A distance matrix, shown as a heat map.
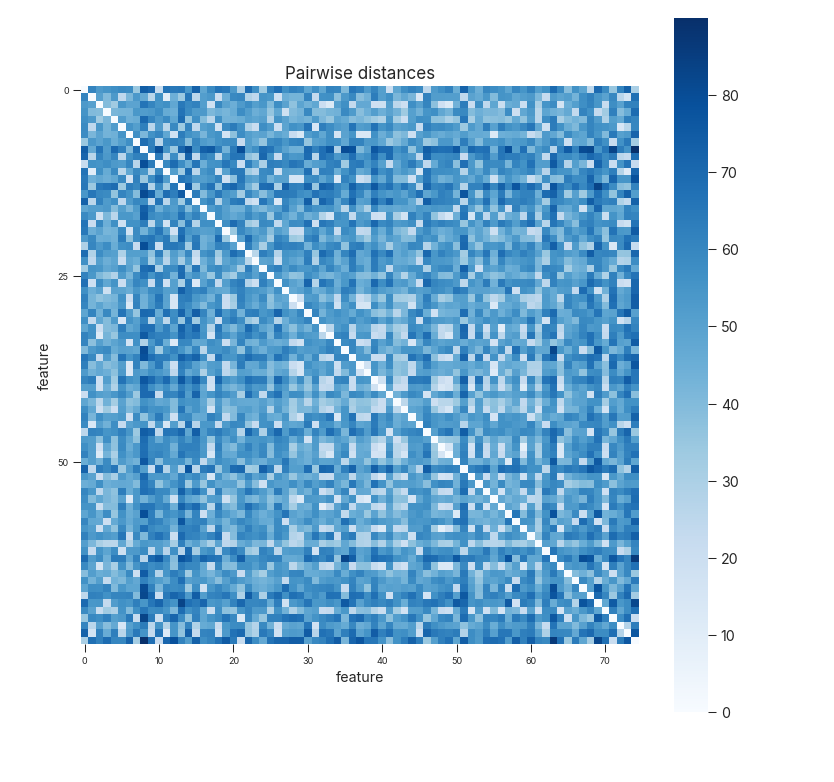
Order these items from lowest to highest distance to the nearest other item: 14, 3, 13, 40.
40, 3, 13, 14
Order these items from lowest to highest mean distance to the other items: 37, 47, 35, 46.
37, 47, 35, 46
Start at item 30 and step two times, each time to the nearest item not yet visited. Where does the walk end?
42
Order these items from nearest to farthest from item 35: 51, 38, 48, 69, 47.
38, 47, 48, 51, 69
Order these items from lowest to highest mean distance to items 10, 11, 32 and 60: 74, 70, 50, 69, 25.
70, 50, 25, 74, 69
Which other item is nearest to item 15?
26
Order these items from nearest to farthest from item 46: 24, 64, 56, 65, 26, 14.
24, 65, 14, 56, 64, 26
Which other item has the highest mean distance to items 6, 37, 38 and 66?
74
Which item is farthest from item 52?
8
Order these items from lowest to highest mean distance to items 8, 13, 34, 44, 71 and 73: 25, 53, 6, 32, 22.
6, 22, 53, 25, 32
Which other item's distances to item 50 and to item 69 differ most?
57
